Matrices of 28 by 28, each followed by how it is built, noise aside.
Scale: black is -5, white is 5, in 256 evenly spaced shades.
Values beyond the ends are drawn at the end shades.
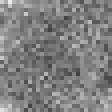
smooth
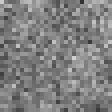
smooth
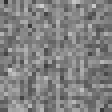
blocks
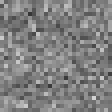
blocks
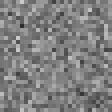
noise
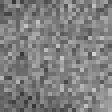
smooth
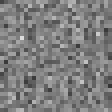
blocks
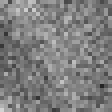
smooth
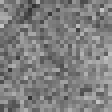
smooth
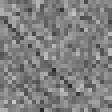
Toeplitz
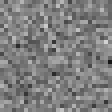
noise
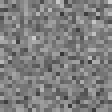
noise
